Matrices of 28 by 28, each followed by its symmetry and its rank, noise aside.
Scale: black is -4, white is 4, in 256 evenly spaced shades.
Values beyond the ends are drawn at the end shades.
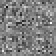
no symmetry, rank seven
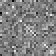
symmetric, rank six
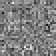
antisymmetric, rank six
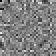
symmetric, rank six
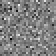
no symmetry, rank eight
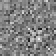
symmetric, rank seven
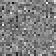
no symmetry, rank eight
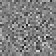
no symmetry, rank six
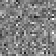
no symmetry, rank six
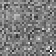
symmetric, rank seven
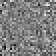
antisymmetric, rank six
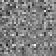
no symmetry, rank seven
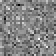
symmetric, rank six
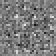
symmetric, rank seven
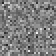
no symmetry, rank six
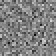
no symmetry, rank seven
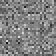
no symmetry, rank seven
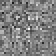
symmetric, rank six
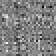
antisymmetric, rank six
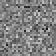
no symmetry, rank eight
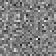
no symmetry, rank six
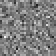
antisymmetric, rank eight
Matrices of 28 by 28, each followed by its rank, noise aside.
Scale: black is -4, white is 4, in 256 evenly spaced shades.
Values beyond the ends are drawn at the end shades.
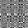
two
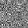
three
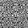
six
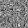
five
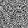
five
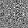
five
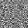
five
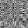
three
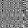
three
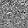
five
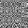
four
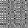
two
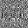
four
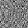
five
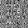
four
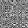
four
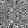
six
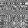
five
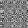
three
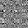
four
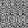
four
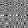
three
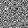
six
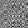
two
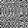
two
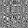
three
